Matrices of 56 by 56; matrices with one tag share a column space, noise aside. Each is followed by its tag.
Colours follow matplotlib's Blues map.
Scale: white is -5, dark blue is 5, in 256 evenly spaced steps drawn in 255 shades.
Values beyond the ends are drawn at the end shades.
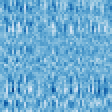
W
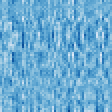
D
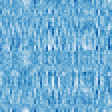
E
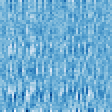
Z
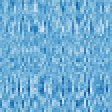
W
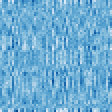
E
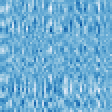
W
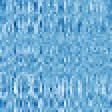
W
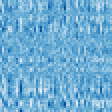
W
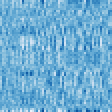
E
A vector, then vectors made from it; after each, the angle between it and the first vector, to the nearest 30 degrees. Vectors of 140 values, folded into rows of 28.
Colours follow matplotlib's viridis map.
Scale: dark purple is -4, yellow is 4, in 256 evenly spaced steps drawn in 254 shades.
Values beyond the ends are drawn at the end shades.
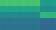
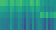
30 degrees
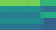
30 degrees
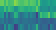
30 degrees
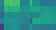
60 degrees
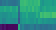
60 degrees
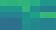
30 degrees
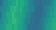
90 degrees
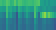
30 degrees
